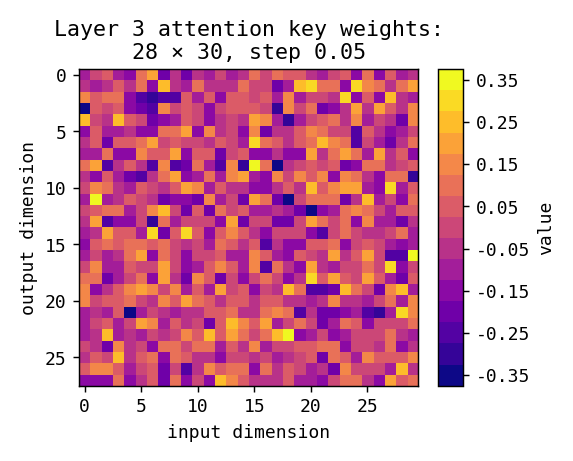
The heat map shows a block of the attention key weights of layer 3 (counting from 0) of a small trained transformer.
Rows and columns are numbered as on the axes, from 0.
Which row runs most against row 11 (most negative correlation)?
19
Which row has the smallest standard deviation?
20
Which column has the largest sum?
13
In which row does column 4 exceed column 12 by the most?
8
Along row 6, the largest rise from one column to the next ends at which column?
15
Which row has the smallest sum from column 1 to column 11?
2
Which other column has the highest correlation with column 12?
6
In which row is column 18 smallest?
11
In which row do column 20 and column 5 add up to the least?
12
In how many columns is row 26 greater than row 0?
16
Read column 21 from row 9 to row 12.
0.15 0.05 0.1 -0.15
